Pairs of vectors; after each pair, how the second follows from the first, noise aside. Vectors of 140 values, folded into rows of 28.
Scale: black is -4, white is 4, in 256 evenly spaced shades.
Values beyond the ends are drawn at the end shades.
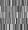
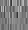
negated, partly zeroed.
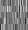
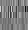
wrapped around, negated, partly zeroed.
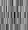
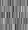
reversed, partly zeroed.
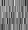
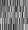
wrapped around, negated.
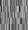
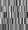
wrapped around, negated.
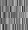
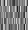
wrapped around, negated.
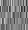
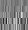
reversed, partly zeroed.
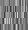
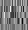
wrapped around, negated.
